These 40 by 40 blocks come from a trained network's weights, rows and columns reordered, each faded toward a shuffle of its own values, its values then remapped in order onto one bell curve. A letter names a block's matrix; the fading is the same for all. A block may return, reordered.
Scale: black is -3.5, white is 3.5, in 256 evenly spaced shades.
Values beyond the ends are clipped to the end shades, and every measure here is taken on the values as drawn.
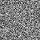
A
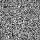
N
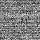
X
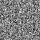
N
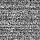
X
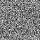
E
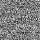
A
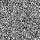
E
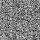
N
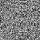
A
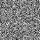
A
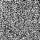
N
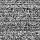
X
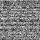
X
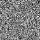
E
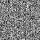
N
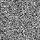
A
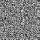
A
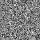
E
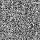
N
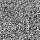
N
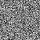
E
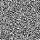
A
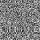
A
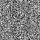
N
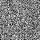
N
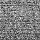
X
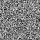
N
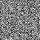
N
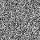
E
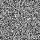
E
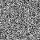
E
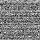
X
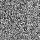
N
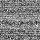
X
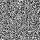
N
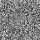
E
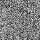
N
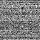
X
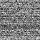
X
